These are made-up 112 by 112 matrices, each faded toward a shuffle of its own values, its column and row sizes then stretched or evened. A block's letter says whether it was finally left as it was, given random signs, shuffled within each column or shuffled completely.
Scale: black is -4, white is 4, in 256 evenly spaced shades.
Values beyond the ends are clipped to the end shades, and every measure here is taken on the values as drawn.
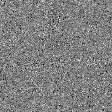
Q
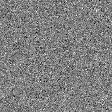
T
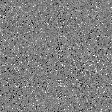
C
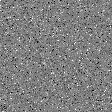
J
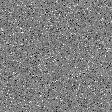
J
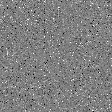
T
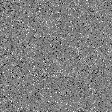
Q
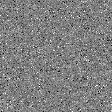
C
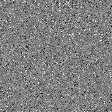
Q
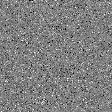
Q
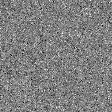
T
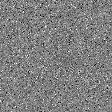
T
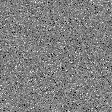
J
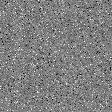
J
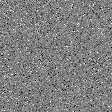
J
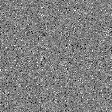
C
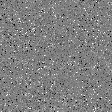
Q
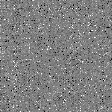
C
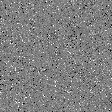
T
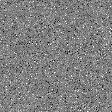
Q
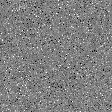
J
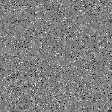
C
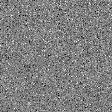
C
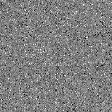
C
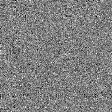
C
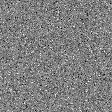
J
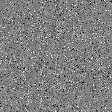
Q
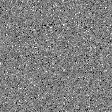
Q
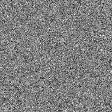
Q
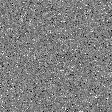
J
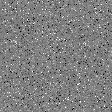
T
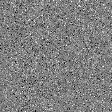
T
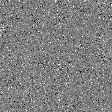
T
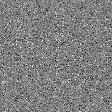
C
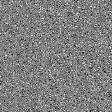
T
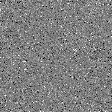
Q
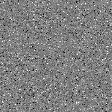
C
